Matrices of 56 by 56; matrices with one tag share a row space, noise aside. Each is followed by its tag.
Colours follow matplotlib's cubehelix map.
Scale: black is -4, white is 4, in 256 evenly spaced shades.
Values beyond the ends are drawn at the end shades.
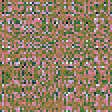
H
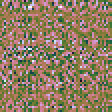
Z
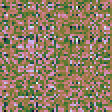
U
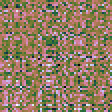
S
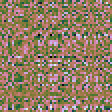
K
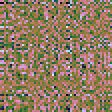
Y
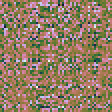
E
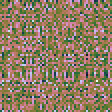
H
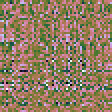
Y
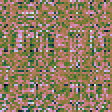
U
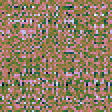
H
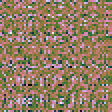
Z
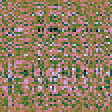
K
